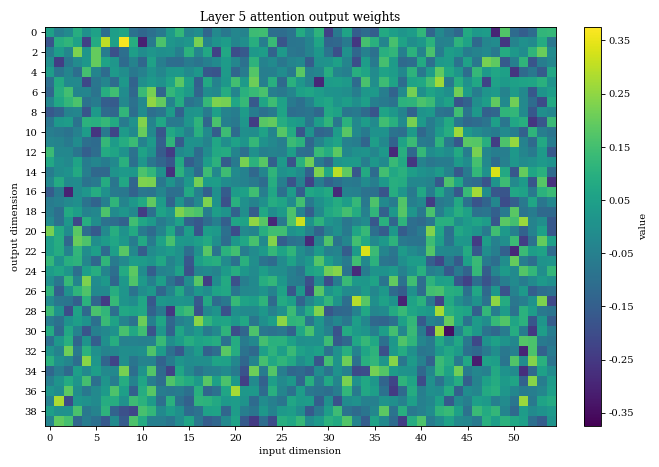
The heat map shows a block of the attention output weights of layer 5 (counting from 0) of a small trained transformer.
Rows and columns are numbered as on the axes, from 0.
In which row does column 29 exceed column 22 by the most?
14
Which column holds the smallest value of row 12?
37
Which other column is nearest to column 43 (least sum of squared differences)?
25
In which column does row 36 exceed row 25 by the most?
20
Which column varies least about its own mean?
15
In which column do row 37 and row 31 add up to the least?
31
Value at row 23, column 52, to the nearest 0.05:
-0.1
